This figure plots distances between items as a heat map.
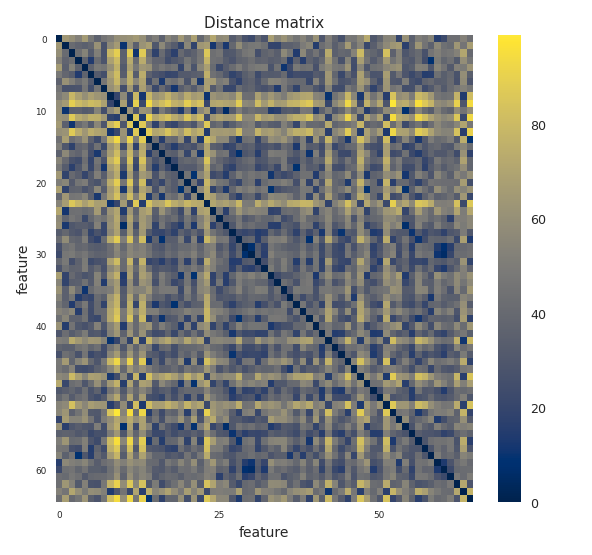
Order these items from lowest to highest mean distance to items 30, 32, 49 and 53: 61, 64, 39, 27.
27, 61, 39, 64
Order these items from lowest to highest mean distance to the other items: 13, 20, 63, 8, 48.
20, 48, 63, 8, 13
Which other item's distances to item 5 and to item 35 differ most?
57
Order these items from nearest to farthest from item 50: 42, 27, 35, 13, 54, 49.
27, 49, 54, 35, 42, 13
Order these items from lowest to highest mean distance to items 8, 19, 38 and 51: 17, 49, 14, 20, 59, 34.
49, 34, 59, 17, 20, 14
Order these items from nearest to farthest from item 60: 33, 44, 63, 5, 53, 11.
44, 53, 5, 63, 33, 11
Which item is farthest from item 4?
9
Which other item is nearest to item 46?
36
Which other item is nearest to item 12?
2
